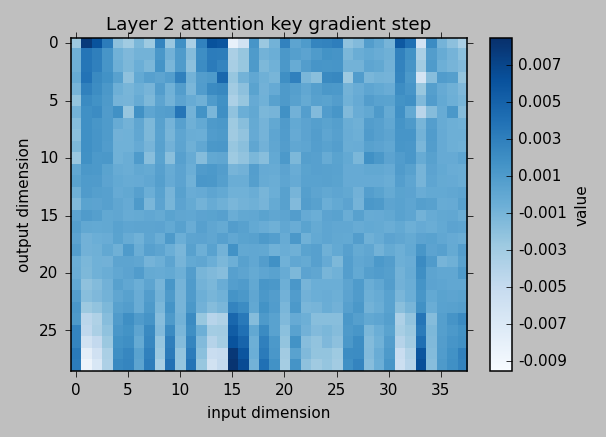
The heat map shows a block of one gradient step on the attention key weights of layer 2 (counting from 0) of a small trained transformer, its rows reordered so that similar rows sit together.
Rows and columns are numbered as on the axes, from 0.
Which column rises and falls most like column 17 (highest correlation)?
12
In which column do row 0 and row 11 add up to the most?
1
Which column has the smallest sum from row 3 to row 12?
15
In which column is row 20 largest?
33
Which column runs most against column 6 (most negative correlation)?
17
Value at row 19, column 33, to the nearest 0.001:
0.002
